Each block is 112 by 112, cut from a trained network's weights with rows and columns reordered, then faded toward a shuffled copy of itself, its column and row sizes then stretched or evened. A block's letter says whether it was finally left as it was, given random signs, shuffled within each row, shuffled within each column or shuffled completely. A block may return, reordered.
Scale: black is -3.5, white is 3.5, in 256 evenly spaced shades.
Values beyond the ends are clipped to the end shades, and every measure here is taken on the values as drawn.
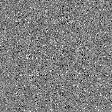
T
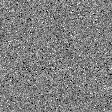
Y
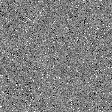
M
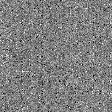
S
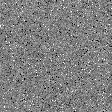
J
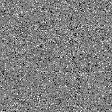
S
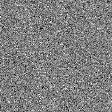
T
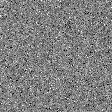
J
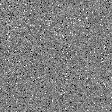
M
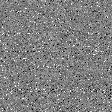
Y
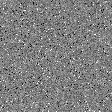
J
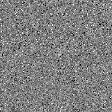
S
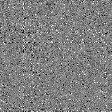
S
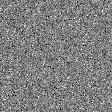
J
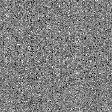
S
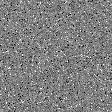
J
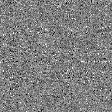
S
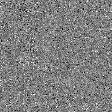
T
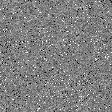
Y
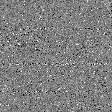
Y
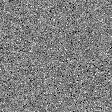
J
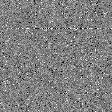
S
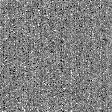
M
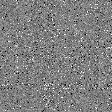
T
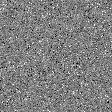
J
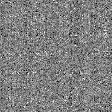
S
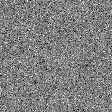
J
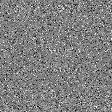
Y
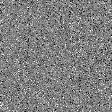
M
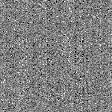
S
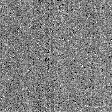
M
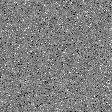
J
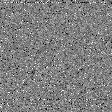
Y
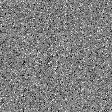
M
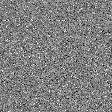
Y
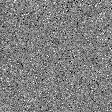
J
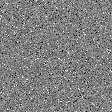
J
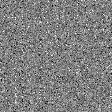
M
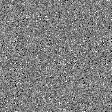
T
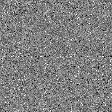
T
